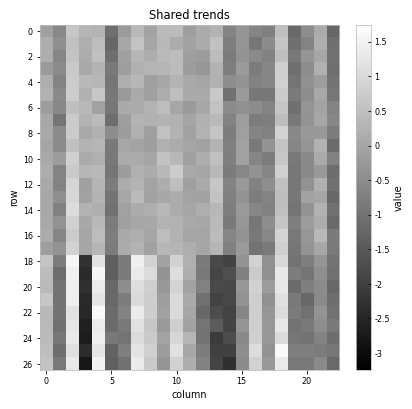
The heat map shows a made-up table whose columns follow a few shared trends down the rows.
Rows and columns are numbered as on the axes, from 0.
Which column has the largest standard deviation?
3
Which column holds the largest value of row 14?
2
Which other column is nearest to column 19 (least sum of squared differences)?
22
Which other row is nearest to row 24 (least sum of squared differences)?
21
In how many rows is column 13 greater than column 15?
18
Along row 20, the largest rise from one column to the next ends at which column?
4
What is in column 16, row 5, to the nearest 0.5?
-1
